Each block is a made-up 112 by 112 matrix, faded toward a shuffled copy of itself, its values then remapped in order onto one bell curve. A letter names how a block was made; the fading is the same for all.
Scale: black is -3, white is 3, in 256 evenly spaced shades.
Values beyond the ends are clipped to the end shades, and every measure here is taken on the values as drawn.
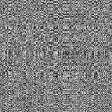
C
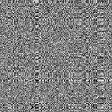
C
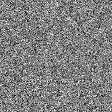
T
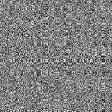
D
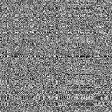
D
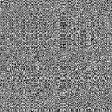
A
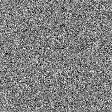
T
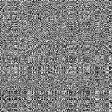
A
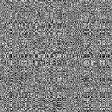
A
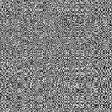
C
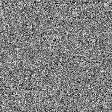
T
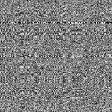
D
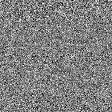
T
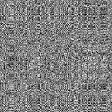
A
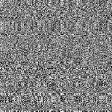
D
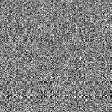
D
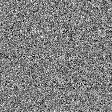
T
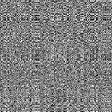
A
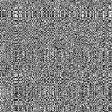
C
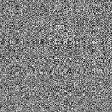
D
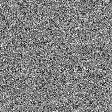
T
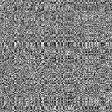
C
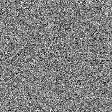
T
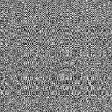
C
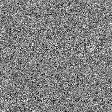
T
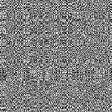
C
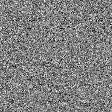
T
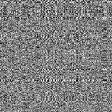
D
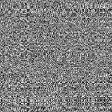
D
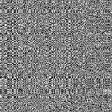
C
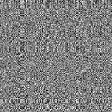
A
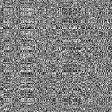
A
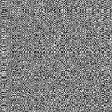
A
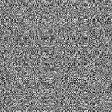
D
